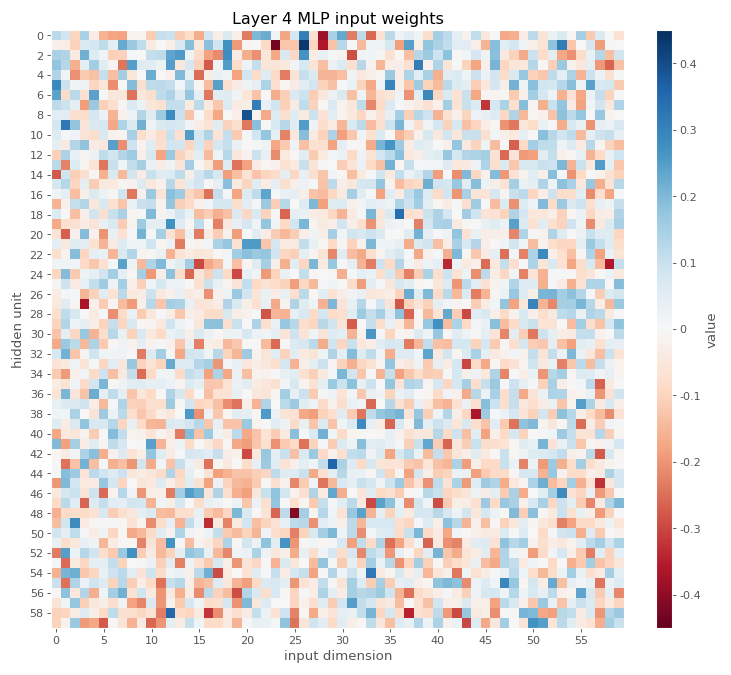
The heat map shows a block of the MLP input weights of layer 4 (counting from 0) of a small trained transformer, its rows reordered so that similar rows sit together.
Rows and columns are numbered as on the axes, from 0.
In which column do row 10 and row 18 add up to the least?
24
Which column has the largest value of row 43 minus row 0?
28
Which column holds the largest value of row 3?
38
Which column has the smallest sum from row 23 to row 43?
57
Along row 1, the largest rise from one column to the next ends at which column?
26
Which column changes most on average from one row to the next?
53
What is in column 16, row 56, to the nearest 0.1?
0.1
